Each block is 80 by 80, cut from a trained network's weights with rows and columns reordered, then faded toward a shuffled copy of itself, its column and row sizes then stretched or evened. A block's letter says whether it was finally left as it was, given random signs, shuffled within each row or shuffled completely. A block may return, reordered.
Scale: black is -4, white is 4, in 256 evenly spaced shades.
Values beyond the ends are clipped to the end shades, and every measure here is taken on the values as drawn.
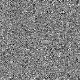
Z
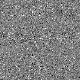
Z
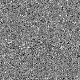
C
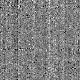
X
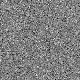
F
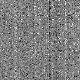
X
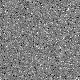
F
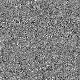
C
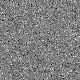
F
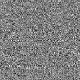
X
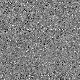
C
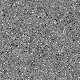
F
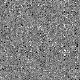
Z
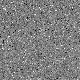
F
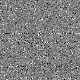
C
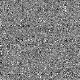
Z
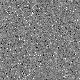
F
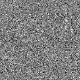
Z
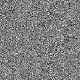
X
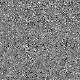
Z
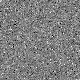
F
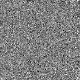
Z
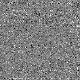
Z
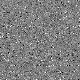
C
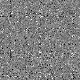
Z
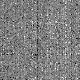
X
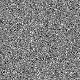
C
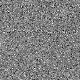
C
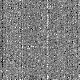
X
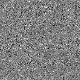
Z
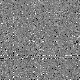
Z
